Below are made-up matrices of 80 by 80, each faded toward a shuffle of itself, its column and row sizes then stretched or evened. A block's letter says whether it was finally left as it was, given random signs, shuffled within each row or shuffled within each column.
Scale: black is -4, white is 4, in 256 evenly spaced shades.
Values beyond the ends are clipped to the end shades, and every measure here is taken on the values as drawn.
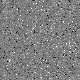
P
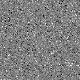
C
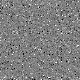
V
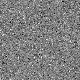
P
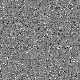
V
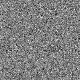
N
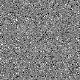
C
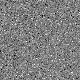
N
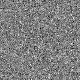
P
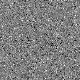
V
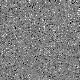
P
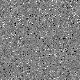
V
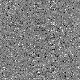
C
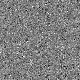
P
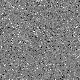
N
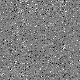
V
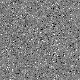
V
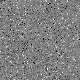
P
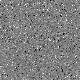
N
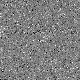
N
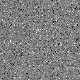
V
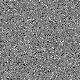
N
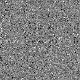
C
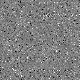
C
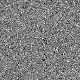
P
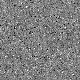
N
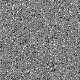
P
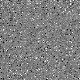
C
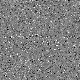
N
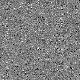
C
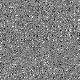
C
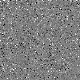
V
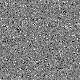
N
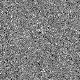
P
